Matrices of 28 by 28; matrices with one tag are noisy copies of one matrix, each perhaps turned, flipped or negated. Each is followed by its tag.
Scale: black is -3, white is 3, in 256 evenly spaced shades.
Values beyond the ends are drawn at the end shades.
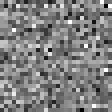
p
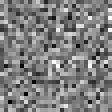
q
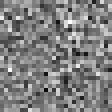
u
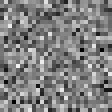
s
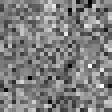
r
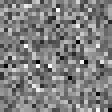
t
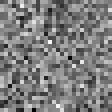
r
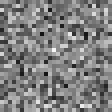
t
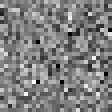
q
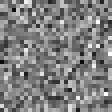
s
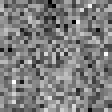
r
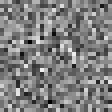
u
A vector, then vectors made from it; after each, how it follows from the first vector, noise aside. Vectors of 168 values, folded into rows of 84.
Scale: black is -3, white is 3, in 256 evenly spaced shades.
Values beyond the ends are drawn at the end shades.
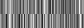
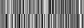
copied.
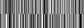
negated.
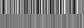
reversed, negated, partly zeroed.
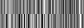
copied.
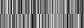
wrapped around, negated.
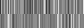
wrapped around, partly zeroed.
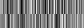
wrapped around, negated.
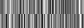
copied.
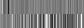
wrapped around, partly zeroed.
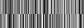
negated.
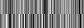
negated.
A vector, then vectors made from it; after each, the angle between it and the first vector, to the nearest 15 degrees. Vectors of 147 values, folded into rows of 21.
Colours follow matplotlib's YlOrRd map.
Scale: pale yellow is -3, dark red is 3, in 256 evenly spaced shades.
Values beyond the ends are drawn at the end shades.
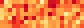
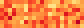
150 degrees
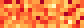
120 degrees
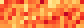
150 degrees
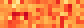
75 degrees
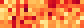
30 degrees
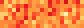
45 degrees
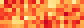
150 degrees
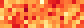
30 degrees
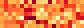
75 degrees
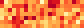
15 degrees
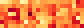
75 degrees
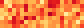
15 degrees
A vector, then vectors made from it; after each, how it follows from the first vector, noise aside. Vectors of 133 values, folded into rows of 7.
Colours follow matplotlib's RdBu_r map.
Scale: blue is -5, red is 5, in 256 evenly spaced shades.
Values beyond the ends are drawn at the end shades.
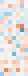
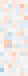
wrapped around, shrunk.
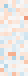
wrapped around, shrunk.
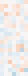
wrapped around, shrunk.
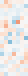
wrapped around, negated, partly zeroed.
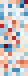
reversed, negated, scaled up.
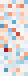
reversed.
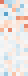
wrapped around, partly zeroed.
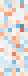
negated.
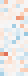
wrapped around, partly zeroed.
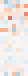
wrapped around, partly zeroed.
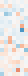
partly zeroed.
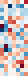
reversed, negated, scaled up.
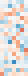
negated.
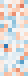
reversed.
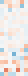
partly zeroed.
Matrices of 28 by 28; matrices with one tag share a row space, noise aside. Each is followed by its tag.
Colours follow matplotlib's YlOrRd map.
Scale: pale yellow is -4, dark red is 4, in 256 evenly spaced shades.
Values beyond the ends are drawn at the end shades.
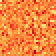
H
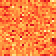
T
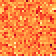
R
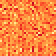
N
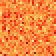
N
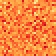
H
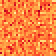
R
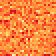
T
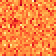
N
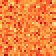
R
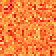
R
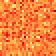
T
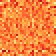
N
